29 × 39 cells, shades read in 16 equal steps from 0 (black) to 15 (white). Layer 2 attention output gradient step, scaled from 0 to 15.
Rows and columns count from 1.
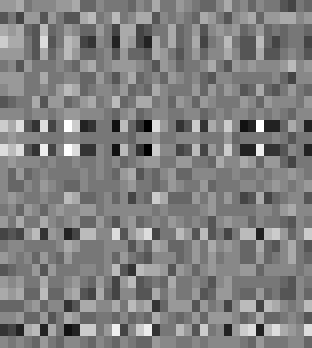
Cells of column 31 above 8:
7
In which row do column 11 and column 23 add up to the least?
11
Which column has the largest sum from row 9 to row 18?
9
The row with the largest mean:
28
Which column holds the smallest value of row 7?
37
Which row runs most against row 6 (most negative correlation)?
1
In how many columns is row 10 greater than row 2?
16
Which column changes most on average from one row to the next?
15
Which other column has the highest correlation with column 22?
17
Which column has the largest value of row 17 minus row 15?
20
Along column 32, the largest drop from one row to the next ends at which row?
29
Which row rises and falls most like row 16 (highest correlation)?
26
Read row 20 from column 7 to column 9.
9 8 2
